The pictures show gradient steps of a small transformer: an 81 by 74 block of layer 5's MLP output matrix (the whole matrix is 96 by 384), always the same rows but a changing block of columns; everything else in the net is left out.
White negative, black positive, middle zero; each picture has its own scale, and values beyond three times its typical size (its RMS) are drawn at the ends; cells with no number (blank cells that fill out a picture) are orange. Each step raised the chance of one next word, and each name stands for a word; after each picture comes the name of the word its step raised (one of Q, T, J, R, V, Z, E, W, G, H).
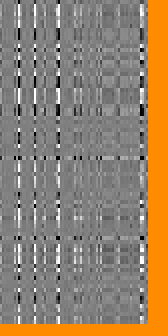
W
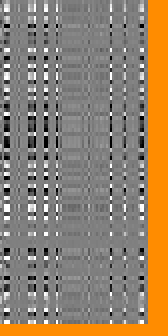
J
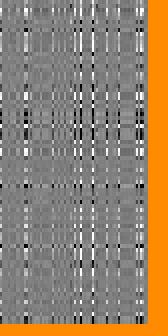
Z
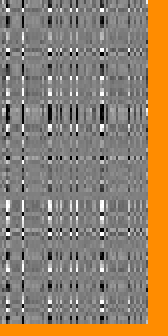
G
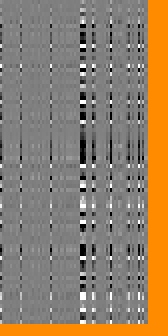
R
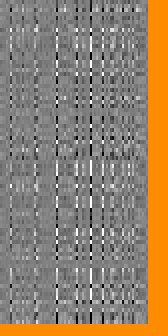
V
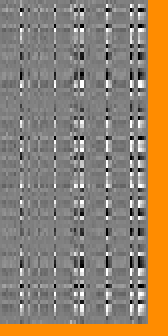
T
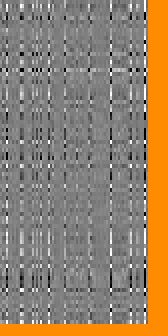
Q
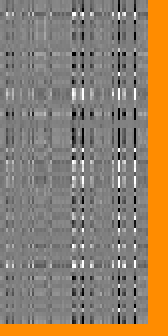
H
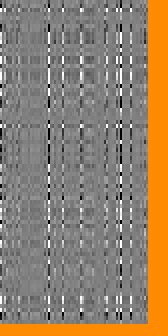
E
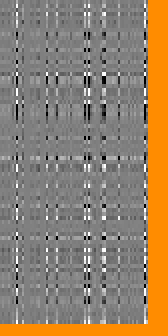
W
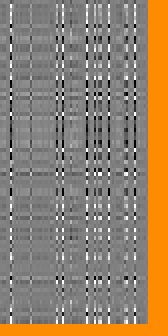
J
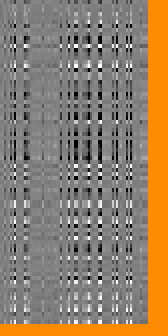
R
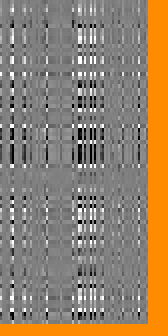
E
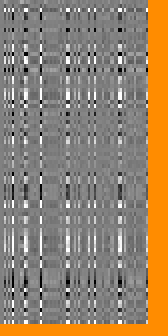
Q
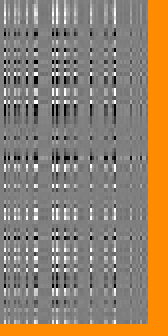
W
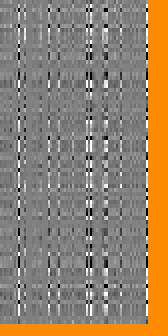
T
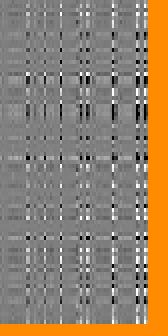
W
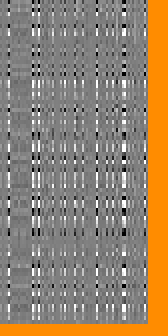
T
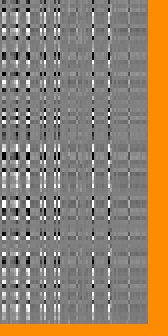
T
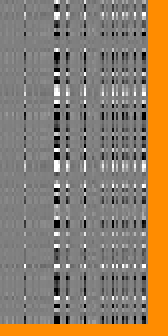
H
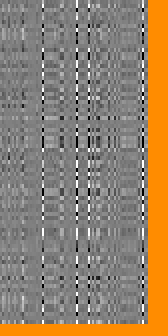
J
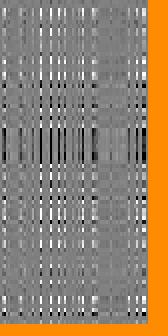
E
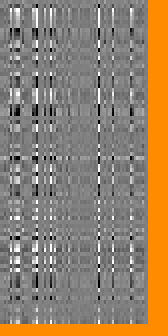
W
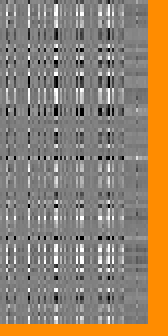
W
